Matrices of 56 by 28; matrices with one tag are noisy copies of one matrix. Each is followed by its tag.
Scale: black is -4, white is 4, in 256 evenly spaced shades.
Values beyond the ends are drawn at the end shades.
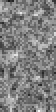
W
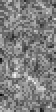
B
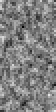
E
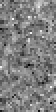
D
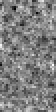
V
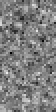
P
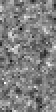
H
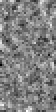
V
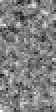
P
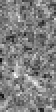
B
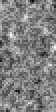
H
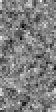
E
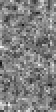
V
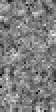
W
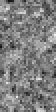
W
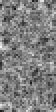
V
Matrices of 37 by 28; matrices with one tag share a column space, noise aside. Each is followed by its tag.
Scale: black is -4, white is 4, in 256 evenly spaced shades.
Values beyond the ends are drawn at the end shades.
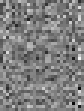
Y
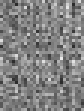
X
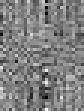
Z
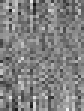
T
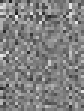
Y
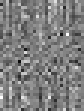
Z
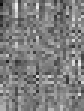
X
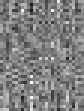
T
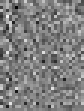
Y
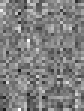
T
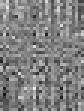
Z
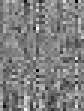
T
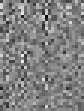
Y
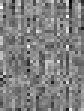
X
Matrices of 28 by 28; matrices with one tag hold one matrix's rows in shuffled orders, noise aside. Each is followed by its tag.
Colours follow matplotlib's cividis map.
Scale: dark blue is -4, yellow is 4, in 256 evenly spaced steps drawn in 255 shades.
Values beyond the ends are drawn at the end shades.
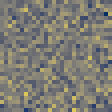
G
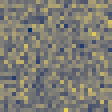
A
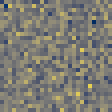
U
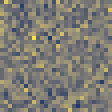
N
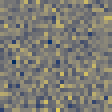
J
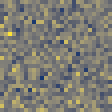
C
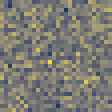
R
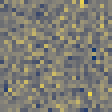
U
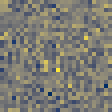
J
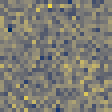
R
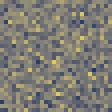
U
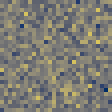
G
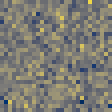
U
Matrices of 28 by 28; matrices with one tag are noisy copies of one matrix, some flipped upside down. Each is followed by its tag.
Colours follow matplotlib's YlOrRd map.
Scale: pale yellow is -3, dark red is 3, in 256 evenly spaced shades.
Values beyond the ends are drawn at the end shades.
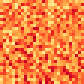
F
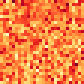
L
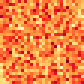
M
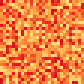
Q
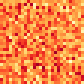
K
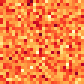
Q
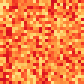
M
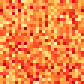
L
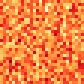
F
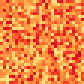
M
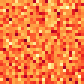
F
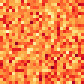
F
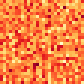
K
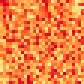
M
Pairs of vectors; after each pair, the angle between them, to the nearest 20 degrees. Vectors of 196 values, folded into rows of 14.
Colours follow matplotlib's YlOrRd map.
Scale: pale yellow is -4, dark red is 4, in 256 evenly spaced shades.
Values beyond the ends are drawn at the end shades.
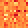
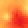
80 degrees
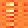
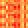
100 degrees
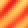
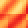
40 degrees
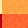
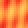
80 degrees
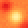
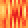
120 degrees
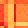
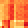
120 degrees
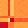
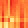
140 degrees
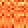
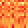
20 degrees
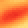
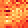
120 degrees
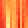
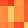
80 degrees
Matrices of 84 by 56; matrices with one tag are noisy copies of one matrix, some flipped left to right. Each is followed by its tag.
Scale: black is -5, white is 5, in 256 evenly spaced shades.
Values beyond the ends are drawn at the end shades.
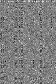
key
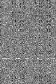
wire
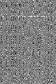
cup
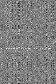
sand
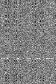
wire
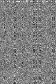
key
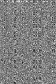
key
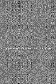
sand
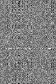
sand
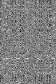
wire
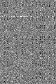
cup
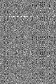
cup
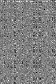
key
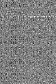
cup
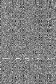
wire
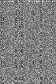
key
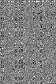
key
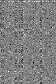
key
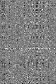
sand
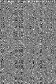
key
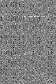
cup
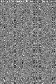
key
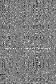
sand
